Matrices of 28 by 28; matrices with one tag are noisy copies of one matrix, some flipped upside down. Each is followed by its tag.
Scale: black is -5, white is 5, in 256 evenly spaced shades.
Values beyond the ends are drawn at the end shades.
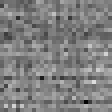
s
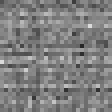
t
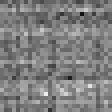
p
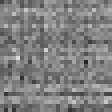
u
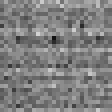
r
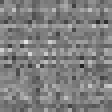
t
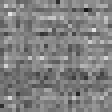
s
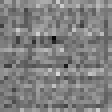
r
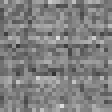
r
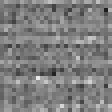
r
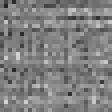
u
